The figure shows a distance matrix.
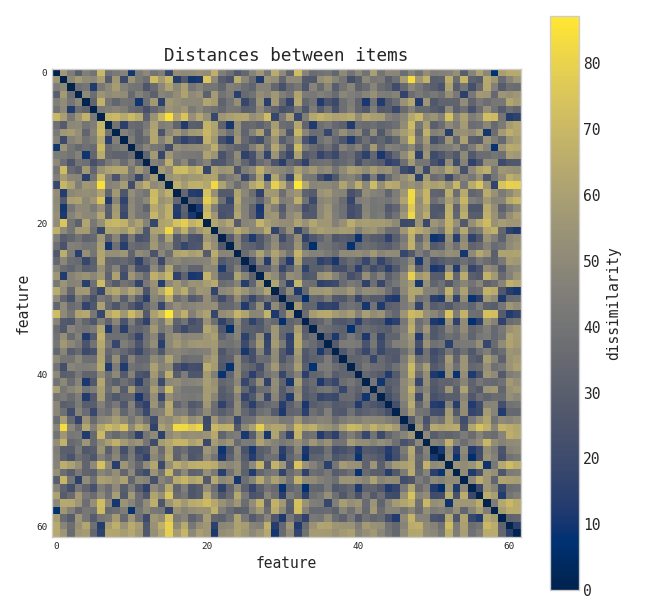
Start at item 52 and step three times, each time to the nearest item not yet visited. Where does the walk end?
36
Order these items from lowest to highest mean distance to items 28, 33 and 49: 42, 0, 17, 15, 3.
42, 3, 0, 17, 15
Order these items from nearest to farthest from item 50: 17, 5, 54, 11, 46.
11, 5, 17, 46, 54
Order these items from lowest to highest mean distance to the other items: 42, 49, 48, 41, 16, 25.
25, 41, 48, 42, 16, 49
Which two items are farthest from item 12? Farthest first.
15, 47
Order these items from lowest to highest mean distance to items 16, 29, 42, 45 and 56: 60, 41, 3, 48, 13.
60, 41, 48, 3, 13
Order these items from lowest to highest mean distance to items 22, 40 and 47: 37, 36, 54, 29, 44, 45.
44, 37, 45, 54, 36, 29
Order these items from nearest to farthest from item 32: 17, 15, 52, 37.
37, 17, 52, 15
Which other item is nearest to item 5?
2
